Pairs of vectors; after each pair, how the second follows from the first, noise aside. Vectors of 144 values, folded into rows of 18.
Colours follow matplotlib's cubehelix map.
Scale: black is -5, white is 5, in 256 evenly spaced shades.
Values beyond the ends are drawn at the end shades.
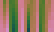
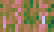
wrapped around, negated, partly zeroed.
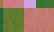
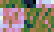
negated, scaled up.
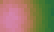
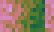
wrapped around.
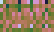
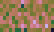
reversed, negated, partly zeroed.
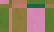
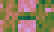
wrapped around.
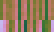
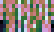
negated, scaled up.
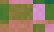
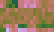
wrapped around, negated, partly zeroed.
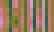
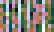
reversed, negated, scaled up.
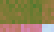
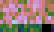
negated, scaled up.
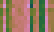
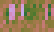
reversed, negated, partly zeroed.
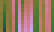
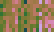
wrapped around, partly zeroed.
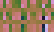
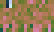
reversed, negated, partly zeroed.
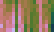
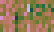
wrapped around, negated, partly zeroed.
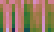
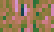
wrapped around, partly zeroed.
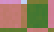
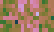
wrapped around, negated, partly zeroed.
